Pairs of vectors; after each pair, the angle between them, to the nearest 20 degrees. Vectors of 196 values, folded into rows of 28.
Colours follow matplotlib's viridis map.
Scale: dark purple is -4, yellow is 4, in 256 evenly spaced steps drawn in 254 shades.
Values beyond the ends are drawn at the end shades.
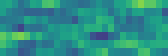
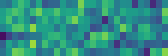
140 degrees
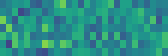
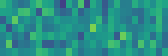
140 degrees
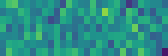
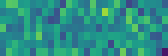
20 degrees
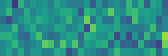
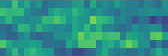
100 degrees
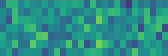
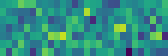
100 degrees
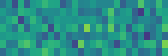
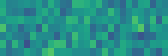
80 degrees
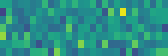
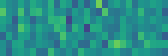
120 degrees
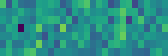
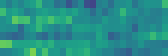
80 degrees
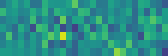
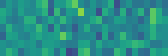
60 degrees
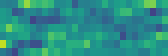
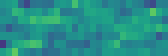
160 degrees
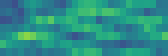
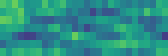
160 degrees
